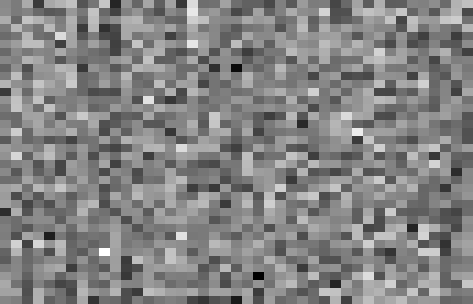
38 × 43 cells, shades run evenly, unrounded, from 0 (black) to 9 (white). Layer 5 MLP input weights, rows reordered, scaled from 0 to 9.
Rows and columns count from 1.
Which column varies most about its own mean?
35
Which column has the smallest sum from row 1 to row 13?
11
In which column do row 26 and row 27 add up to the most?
25
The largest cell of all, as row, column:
32, 10
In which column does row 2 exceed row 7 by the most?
18
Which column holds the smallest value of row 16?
28
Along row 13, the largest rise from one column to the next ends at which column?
14
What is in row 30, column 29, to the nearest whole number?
5
